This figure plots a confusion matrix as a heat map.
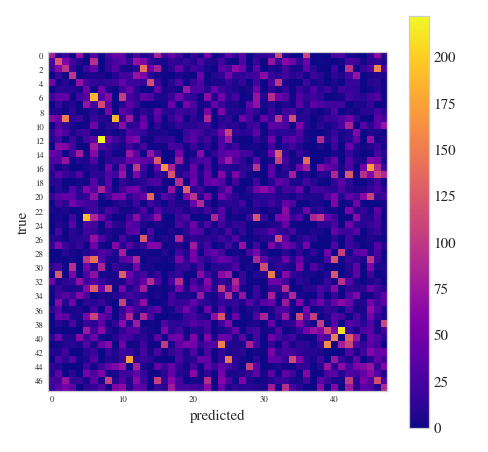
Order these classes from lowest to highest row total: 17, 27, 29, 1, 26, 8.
8, 26, 27, 1, 29, 17
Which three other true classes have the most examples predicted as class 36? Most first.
15, 0, 16
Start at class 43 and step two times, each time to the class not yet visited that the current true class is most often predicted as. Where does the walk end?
25
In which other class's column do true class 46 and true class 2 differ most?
13
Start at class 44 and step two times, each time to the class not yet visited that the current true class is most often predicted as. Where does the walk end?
41
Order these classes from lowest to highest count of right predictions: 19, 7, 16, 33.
33, 7, 19, 16
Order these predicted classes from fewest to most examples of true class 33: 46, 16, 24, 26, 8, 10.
16, 46, 10, 26, 24, 8
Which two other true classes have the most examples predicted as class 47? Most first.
38, 17
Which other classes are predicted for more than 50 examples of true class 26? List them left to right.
6, 13, 18, 32
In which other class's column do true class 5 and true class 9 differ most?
2
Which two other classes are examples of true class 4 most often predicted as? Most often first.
14, 32
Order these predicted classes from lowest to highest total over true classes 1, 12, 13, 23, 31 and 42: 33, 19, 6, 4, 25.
4, 19, 25, 33, 6
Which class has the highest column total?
6
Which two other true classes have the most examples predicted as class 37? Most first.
23, 39
